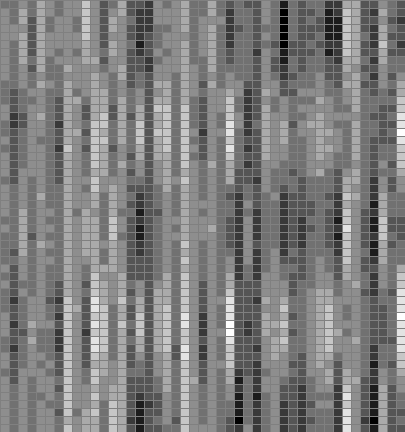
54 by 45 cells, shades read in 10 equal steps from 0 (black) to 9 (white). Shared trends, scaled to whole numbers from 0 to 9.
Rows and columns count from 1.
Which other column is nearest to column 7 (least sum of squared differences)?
2
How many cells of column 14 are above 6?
2
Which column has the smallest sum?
42
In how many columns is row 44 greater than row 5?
20
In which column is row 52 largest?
39
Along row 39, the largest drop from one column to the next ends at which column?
27
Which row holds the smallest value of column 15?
53
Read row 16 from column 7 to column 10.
2 6 5 4
